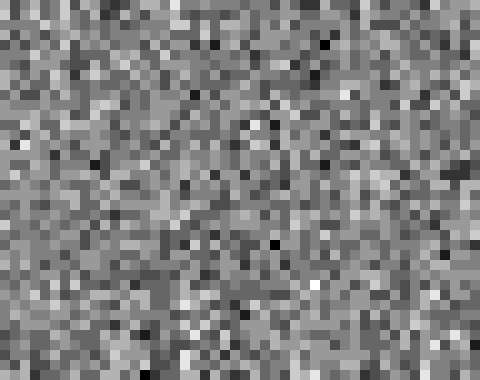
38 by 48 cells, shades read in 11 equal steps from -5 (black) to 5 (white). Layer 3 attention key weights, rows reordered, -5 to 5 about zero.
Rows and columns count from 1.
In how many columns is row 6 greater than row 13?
19
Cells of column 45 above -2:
29
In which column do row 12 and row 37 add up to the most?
30
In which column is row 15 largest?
3
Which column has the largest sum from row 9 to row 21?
38
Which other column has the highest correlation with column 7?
16
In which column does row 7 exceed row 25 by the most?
28
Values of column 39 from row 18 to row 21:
2 3 2 -1
